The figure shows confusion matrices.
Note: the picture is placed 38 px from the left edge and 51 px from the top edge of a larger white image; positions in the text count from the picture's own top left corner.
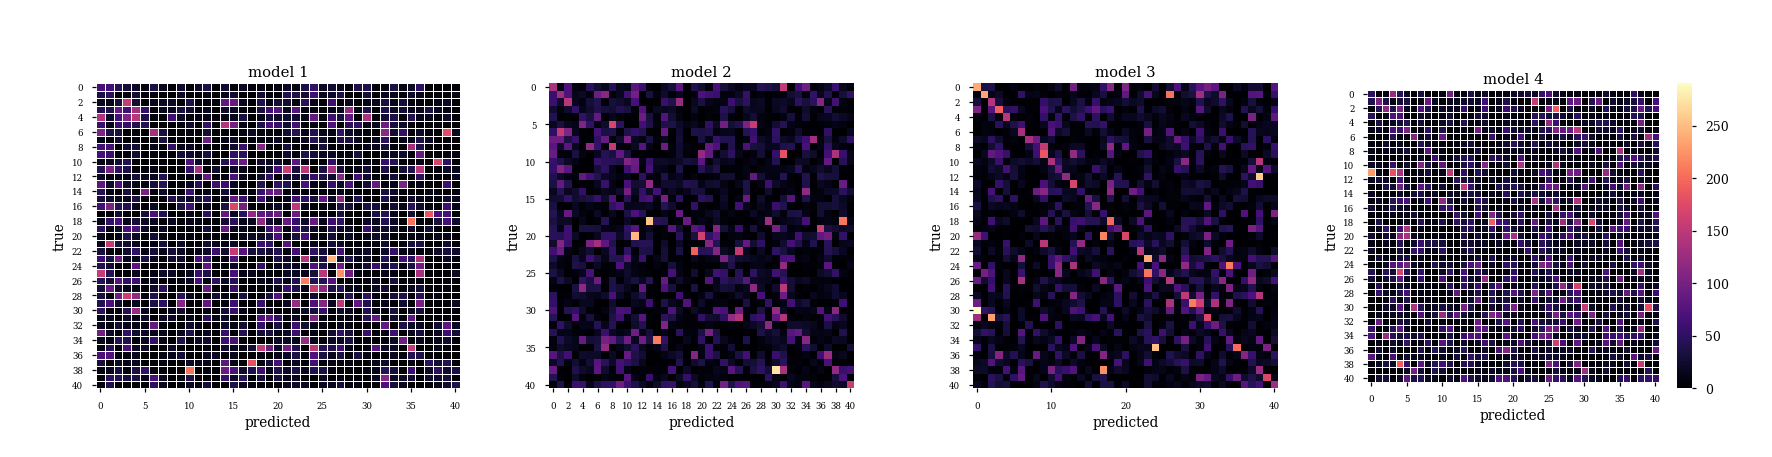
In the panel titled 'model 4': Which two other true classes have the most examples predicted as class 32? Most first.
1, 8
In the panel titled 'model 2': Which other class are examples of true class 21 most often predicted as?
6
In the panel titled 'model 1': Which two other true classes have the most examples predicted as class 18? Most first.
35, 8
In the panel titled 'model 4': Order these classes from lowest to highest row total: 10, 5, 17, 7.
7, 17, 10, 5
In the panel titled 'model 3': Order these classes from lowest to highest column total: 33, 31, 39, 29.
39, 29, 33, 31
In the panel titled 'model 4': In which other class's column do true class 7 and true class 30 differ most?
39
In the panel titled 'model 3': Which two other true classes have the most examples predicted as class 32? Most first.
29, 0
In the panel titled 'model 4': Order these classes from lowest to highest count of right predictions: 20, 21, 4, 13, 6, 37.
4, 21, 37, 6, 20, 13
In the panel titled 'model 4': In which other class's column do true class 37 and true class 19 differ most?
5
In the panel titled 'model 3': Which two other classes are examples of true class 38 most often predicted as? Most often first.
17, 10
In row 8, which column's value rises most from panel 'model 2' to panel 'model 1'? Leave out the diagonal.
35
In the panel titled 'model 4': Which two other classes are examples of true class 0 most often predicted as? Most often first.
3, 11
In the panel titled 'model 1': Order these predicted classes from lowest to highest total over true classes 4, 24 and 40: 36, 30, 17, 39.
17, 39, 36, 30
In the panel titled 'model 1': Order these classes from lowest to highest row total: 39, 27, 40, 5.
40, 39, 27, 5
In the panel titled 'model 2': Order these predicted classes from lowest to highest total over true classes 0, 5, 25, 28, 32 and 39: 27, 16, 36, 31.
36, 16, 27, 31
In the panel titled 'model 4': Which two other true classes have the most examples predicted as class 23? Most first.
1, 15
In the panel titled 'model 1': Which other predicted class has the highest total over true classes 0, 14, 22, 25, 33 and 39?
27
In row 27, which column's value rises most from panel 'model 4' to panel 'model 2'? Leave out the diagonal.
31
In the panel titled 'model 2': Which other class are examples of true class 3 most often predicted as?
12
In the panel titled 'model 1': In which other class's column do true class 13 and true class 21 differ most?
1
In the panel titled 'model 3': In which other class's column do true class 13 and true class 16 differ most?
18
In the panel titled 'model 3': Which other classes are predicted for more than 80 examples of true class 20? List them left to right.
0, 17, 31
